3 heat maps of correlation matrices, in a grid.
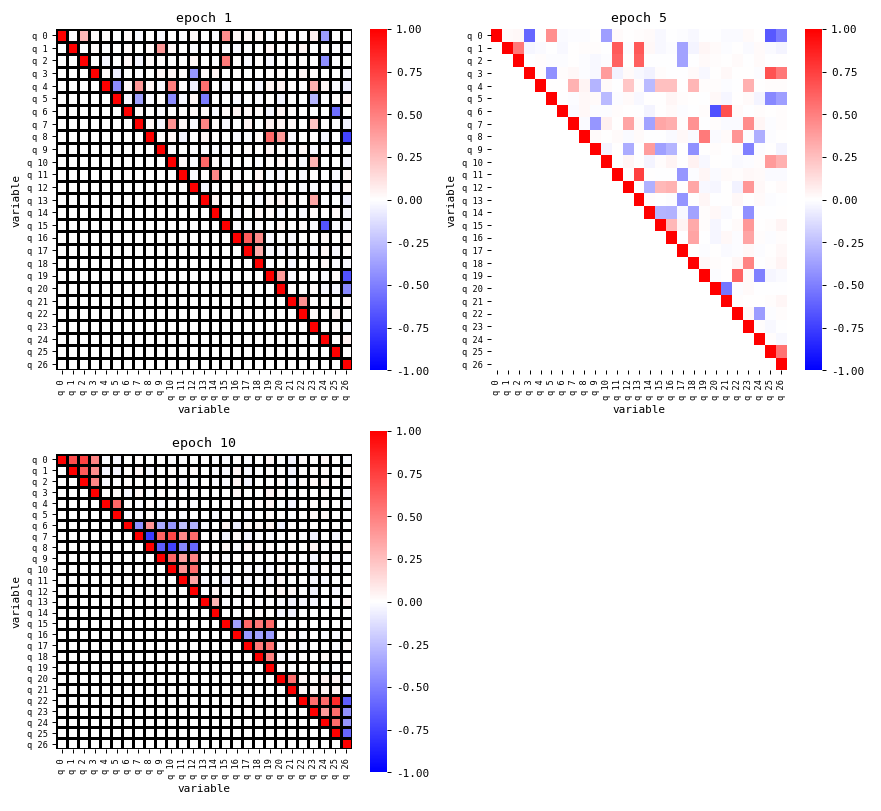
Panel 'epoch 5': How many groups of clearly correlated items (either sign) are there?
5
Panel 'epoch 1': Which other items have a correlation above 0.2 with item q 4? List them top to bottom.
q 7, q 10, q 13, q 23
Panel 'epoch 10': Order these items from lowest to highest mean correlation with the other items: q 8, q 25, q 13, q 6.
q 8, q 6, q 13, q 25
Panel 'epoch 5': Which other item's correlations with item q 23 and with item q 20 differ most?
q 6
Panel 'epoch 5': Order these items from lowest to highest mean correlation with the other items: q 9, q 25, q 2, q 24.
q 9, q 24, q 25, q 2
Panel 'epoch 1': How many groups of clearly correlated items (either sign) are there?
9
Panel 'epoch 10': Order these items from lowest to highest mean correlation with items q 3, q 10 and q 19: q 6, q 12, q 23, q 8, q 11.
q 8, q 6, q 23, q 11, q 12
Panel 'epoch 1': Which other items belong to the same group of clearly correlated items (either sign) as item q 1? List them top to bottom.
q 9
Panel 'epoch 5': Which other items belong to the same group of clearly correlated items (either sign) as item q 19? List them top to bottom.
q 8, q 22, q 24
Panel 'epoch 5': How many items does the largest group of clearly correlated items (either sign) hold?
9
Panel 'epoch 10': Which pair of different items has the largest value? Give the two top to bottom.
q 22, q 25
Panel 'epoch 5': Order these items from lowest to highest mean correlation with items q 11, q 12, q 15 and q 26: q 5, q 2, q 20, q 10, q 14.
q 14, q 5, q 20, q 10, q 2
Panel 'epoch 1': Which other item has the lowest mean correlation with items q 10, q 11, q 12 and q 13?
q 5
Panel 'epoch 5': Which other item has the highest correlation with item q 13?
q 11
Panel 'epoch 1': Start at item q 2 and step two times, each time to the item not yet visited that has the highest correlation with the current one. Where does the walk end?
q 0
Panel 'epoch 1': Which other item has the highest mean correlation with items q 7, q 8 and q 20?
q 19
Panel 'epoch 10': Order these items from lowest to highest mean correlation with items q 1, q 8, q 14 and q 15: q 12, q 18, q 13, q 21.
q 12, q 21, q 13, q 18
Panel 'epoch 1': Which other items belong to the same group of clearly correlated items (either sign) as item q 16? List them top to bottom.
q 17, q 18
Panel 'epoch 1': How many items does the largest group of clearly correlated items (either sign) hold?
6
